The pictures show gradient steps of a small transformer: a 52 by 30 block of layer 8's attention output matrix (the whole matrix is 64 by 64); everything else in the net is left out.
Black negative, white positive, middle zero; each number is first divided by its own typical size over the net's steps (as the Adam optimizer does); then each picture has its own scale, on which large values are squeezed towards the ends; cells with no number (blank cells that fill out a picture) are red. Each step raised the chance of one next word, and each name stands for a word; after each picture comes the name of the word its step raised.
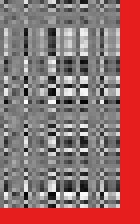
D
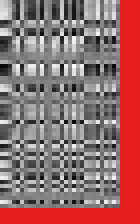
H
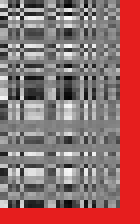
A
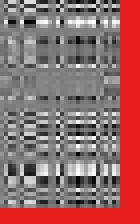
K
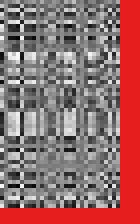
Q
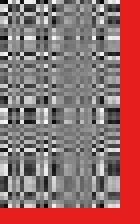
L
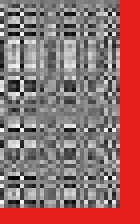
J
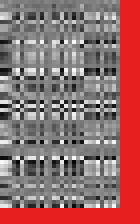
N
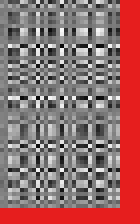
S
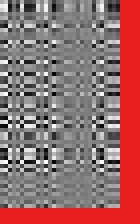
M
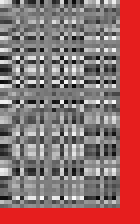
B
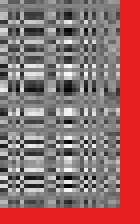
H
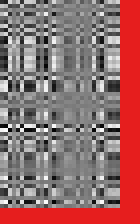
J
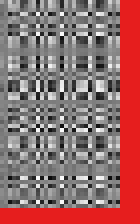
J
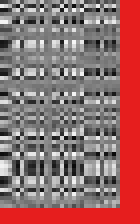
K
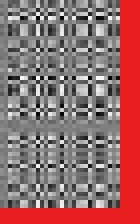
A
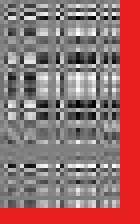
A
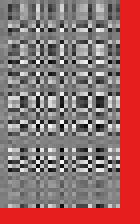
M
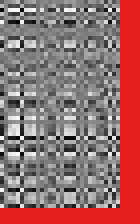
K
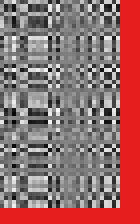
L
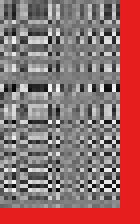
H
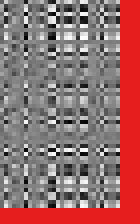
L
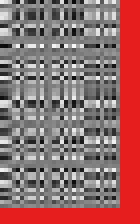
S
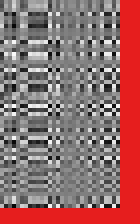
N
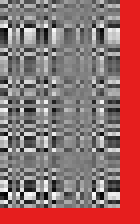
D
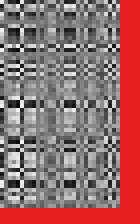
S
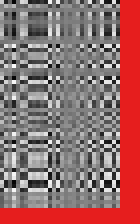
S
